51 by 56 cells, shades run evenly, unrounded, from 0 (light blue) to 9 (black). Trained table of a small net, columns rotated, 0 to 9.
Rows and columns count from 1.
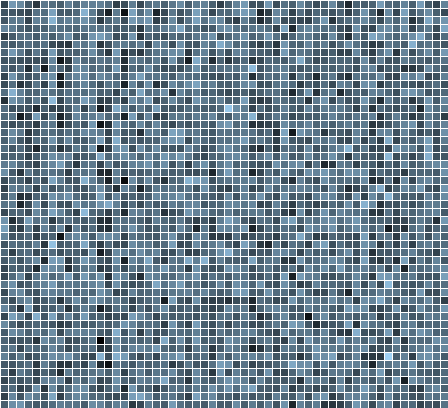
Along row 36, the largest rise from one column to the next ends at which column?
50
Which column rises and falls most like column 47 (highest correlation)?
14
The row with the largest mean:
8
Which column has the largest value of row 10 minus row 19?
44
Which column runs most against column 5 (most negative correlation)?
39
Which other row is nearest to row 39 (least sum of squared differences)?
22
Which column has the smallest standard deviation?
12
